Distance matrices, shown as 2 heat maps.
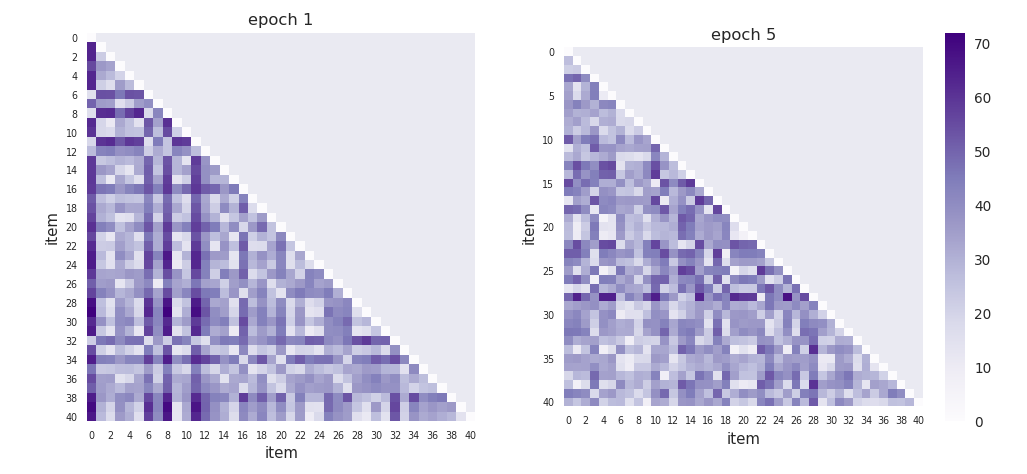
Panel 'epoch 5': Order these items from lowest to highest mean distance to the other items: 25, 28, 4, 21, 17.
21, 4, 25, 17, 28
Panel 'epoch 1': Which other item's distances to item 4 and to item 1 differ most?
14
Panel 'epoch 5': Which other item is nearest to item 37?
11
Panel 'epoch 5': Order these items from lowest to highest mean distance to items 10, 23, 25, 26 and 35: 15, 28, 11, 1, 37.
15, 1, 37, 11, 28
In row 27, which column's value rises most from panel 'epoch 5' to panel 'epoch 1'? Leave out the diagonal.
0
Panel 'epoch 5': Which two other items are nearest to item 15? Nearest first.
10, 33
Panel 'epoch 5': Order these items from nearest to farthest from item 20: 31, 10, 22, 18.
10, 31, 18, 22
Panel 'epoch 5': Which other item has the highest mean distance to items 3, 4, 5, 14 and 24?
28
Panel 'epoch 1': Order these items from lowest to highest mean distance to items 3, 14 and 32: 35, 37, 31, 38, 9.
35, 37, 9, 31, 38
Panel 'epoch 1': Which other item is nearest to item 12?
32
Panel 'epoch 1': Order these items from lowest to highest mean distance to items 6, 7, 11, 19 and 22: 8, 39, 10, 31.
10, 8, 31, 39
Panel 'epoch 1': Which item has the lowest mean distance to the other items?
33
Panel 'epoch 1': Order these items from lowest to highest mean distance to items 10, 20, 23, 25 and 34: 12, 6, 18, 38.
18, 38, 12, 6
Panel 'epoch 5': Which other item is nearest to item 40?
9
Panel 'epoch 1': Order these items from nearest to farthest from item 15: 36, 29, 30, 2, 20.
2, 29, 30, 36, 20
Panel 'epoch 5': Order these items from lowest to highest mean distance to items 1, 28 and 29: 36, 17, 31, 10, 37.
36, 37, 17, 31, 10
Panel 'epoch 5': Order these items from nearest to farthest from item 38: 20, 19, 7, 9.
20, 19, 9, 7
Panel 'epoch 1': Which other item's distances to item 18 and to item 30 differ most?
38
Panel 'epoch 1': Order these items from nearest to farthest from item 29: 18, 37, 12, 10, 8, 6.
10, 37, 18, 12, 6, 8
